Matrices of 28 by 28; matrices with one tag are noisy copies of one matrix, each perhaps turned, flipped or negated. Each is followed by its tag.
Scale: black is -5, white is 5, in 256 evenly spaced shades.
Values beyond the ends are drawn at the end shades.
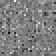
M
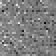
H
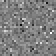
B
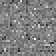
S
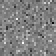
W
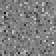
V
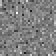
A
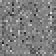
V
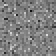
S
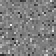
A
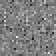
W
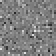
B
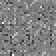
W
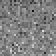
H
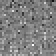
H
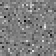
B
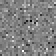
B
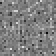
M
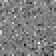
A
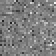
H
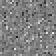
W
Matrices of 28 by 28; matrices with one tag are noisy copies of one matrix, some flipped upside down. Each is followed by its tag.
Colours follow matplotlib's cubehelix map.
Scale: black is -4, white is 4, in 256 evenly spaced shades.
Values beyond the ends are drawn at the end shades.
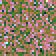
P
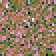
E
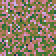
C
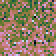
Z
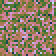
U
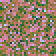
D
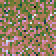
C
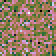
U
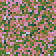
E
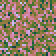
E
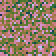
P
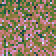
C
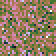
E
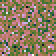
E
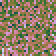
C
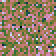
P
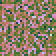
D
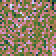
U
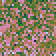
Z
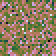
U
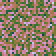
U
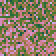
C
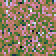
C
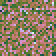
U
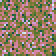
U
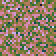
D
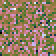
D
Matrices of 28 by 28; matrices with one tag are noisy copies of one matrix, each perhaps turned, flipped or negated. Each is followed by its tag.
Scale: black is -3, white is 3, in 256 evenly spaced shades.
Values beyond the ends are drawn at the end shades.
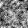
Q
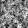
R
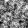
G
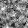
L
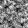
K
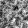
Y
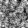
R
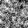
G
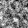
Y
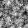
L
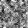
R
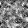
R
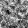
Y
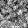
Y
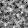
K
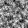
K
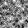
K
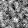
Y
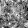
Q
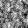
L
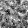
Y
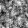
L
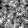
G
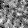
G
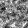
L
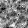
L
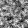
K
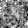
Q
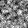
Y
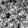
Y
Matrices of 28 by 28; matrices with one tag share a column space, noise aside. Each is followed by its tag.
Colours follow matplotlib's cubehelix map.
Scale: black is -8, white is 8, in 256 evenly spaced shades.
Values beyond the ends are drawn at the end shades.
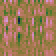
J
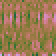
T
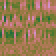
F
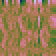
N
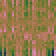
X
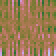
X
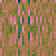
J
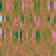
F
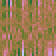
X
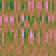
F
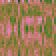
J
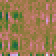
T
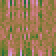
X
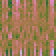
X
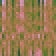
X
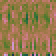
T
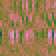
F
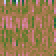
N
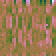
N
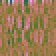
N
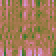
X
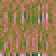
T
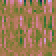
N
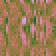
J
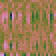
T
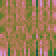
X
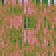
N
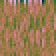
N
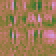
F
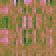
N
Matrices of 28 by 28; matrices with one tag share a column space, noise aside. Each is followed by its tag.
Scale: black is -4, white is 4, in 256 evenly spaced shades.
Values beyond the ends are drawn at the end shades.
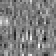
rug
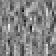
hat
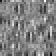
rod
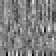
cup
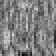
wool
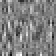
rod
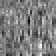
rug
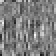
rod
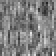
wool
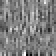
cup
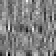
cup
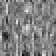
rod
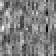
hat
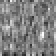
rod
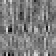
cup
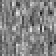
hat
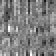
cup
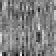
wool
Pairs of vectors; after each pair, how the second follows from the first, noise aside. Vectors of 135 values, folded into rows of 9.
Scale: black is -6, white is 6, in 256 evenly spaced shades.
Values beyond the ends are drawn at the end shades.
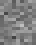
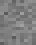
shrunk.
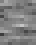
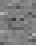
reversed, negated, partly zeroed.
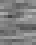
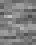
negated.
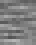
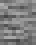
negated.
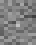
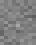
shrunk.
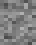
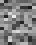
reversed, scaled up.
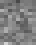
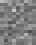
shuffled.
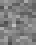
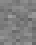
wrapped around, negated, shrunk.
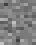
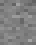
reversed, negated, shrunk.
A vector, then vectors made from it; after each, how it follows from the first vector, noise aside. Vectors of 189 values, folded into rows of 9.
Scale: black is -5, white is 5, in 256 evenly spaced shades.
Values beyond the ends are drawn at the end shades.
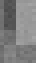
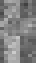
wrapped around, negated.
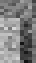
reversed, scaled up.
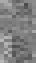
wrapped around, negated, partly zeroed.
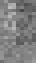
negated, partly zeroed.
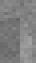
reversed, negated, shrunk.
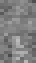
wrapped around, negated, partly zeroed.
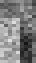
reversed, scaled up.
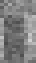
wrapped around, negated.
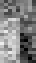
reversed, scaled up.
